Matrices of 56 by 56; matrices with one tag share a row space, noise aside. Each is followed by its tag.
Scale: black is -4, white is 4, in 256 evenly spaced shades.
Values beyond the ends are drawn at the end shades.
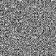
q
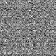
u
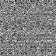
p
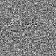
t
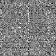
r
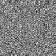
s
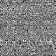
p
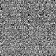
r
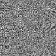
q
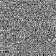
q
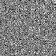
s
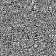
t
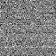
p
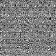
r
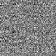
q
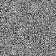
q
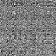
p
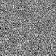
q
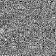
q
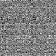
u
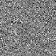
s
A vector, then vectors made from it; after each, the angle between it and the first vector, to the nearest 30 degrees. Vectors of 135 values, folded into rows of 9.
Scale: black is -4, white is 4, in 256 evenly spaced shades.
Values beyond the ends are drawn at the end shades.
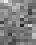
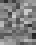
120 degrees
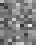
60 degrees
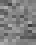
120 degrees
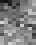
150 degrees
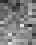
150 degrees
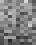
90 degrees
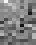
30 degrees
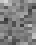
30 degrees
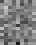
90 degrees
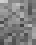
30 degrees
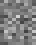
90 degrees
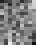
120 degrees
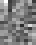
60 degrees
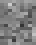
60 degrees
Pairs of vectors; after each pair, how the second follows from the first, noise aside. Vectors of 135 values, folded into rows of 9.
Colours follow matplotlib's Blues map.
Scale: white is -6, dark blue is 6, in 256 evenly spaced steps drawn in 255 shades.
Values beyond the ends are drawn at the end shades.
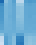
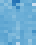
reversed, partly zeroed.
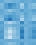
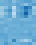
reversed, negated, partly zeroed.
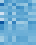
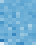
wrapped around, negated, partly zeroed.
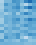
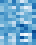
wrapped around, negated, scaled up.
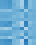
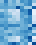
wrapped around, negated, scaled up.
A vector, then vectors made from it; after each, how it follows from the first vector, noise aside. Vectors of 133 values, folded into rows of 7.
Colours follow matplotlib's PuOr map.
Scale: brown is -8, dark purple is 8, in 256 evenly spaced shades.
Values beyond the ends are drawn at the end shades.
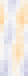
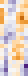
scaled up.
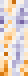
negated, scaled up.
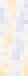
negated, shrunk.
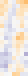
reversed, negated.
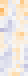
reversed, negated.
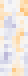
reversed, negated.
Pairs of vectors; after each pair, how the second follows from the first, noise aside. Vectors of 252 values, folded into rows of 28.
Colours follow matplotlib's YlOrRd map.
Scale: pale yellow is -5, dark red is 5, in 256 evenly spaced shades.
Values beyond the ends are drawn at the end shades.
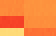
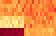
negated, scaled up.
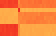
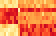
negated, scaled up.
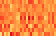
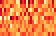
wrapped around, scaled up.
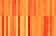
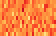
shuffled.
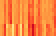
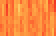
wrapped around, negated, shrunk.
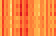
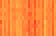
reversed, shrunk.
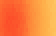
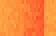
wrapped around, negated, shrunk.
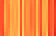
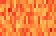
shuffled.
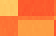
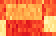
wrapped around, scaled up.
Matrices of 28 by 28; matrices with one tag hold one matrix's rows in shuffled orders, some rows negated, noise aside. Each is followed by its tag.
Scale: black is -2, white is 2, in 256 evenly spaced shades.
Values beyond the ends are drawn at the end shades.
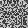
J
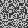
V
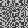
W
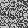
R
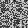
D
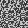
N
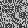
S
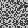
N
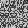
R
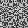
V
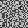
W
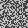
J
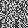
W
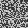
N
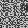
N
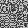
R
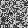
D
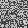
R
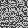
R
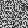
S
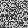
R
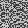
D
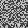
N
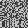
W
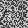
J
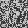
D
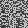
D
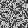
D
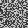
J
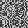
W
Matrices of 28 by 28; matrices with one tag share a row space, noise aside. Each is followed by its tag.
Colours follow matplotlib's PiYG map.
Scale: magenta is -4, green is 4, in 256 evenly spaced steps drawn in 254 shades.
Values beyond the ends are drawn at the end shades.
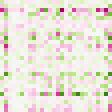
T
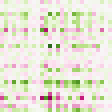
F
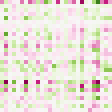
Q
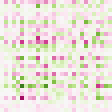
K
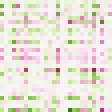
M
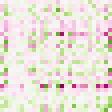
T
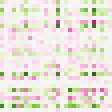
M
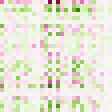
F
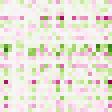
T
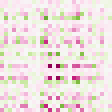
F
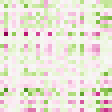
Q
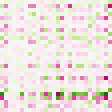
T
